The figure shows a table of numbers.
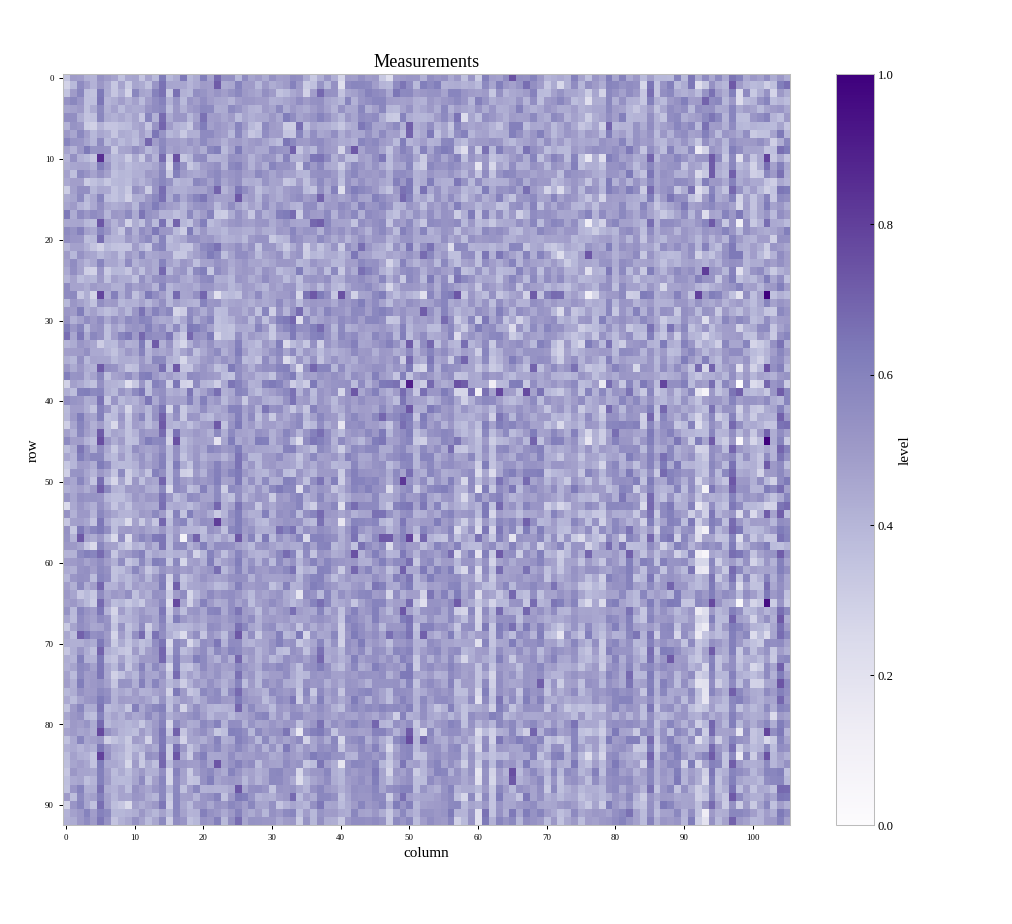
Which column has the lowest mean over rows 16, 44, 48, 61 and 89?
60
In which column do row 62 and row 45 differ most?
102
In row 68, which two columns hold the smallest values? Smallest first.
93, 92
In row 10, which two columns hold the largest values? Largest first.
5, 102
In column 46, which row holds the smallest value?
0
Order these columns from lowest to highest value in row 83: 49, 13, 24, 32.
13, 24, 49, 32
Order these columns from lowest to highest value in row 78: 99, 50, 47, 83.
99, 83, 47, 50
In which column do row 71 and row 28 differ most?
94
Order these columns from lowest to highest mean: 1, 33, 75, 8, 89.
75, 8, 1, 89, 33
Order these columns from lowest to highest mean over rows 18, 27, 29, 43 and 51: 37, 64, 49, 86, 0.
86, 0, 64, 49, 37
